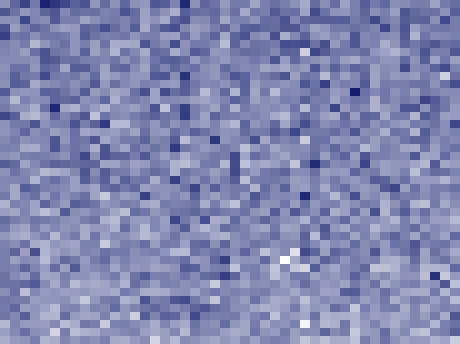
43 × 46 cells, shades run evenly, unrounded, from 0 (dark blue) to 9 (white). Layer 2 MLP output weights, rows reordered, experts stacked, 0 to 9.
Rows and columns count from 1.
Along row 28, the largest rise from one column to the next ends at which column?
22
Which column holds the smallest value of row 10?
19
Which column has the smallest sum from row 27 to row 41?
23
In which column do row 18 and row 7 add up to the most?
31
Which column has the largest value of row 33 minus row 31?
29
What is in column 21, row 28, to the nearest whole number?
2
